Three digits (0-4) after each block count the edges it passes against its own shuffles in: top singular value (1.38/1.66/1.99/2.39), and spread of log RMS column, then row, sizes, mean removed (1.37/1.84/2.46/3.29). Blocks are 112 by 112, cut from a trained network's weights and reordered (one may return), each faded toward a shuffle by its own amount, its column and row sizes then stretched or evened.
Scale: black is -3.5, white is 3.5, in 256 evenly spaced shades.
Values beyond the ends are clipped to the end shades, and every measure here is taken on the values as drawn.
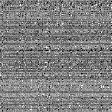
4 2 2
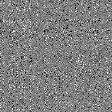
0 3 2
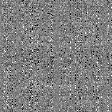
0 4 0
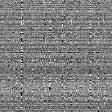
4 3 1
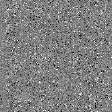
0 3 0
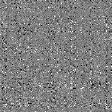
0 3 3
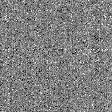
1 0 1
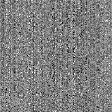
2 3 0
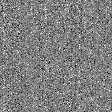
0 2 0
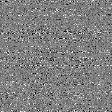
0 1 4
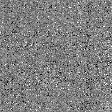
0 1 3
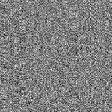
4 1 0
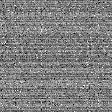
4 1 0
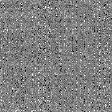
0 4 0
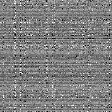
4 3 3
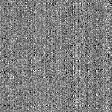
3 2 2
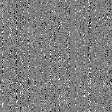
0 4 1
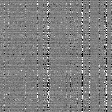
4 4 0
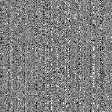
3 3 1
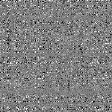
0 3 4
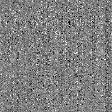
1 2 2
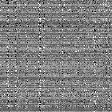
4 3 1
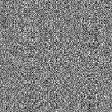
4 2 0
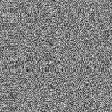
4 1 0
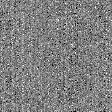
1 2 0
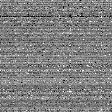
4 1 3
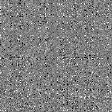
0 3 3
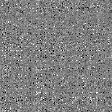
0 3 3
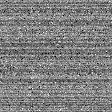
4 0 0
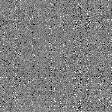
0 3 1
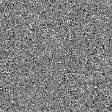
0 3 0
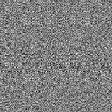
4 0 2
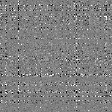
3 3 4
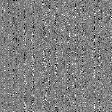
0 4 0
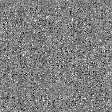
0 0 2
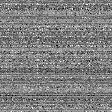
4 0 3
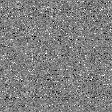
0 0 3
